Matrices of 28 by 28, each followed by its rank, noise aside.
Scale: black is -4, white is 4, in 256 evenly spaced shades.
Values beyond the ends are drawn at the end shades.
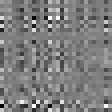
two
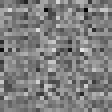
four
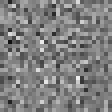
six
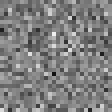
six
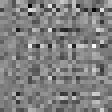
three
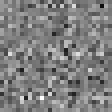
six
